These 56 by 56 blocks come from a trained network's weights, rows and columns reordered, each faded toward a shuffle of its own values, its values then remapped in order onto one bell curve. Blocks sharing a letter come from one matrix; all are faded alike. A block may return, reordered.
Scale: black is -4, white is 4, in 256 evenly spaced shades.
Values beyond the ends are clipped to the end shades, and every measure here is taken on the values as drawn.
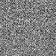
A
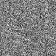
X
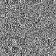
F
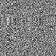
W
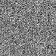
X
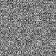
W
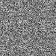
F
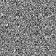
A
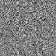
W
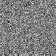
X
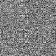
W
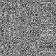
W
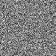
F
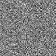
A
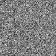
X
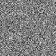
F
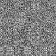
W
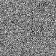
X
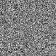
A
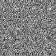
A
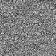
F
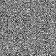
A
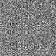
W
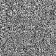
F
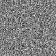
A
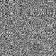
W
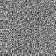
W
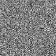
A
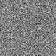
W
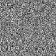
A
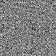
X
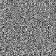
A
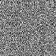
A
